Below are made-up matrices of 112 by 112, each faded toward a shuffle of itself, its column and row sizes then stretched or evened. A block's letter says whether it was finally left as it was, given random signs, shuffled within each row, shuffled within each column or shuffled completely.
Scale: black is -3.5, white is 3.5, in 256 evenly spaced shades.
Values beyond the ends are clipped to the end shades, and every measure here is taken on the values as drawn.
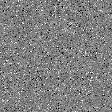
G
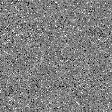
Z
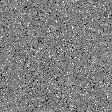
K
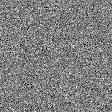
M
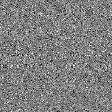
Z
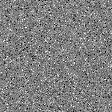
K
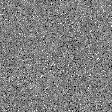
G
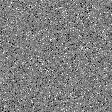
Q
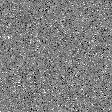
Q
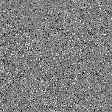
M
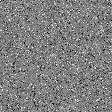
Q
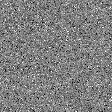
M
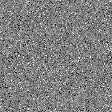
Z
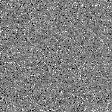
G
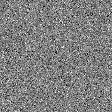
K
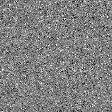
G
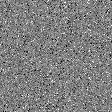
Q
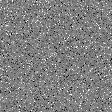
Q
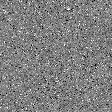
Q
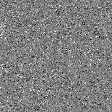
M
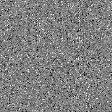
Z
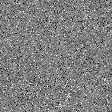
M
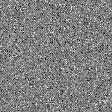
Z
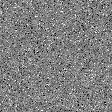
Q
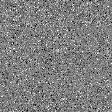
G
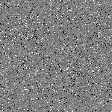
M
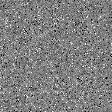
G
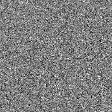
G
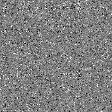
G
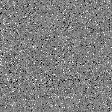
G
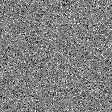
Q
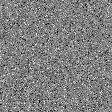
Q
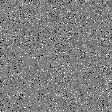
G
